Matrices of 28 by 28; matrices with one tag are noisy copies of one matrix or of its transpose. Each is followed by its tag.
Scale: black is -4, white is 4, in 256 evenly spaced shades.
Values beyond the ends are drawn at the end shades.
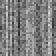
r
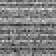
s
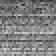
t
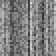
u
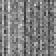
s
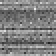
u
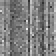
u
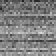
t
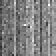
t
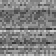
u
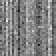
r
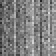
t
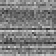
u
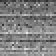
t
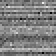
r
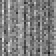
s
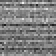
s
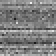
u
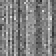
r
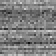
u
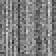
r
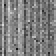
s
